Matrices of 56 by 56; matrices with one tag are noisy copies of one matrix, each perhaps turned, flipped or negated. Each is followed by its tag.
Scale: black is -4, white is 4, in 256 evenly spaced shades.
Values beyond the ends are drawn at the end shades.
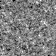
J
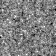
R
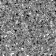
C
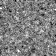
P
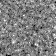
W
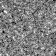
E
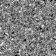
C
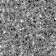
R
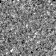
E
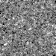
E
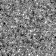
R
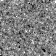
E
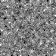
P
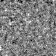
W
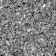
E
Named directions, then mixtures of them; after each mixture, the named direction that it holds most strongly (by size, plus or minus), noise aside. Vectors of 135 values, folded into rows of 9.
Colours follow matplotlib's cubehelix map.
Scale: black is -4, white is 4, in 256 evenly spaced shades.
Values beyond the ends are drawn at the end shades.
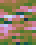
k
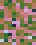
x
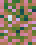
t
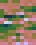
k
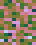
x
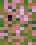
t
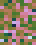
x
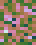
x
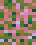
x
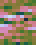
k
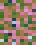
x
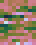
k
